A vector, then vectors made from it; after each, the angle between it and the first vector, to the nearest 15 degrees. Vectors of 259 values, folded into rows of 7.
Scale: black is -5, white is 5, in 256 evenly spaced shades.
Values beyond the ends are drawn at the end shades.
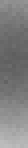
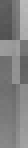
75 degrees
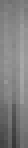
150 degrees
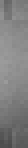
165 degrees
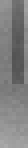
45 degrees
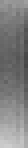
15 degrees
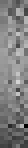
135 degrees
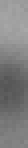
90 degrees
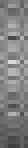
135 degrees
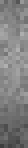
150 degrees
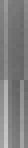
60 degrees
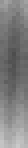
15 degrees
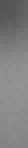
90 degrees
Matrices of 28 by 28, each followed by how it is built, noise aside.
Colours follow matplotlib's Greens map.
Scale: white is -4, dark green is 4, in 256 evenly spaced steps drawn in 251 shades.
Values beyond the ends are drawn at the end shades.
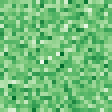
noise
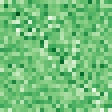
banded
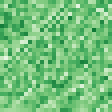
Hankel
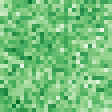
smooth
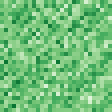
Hankel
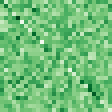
diagonal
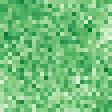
smooth
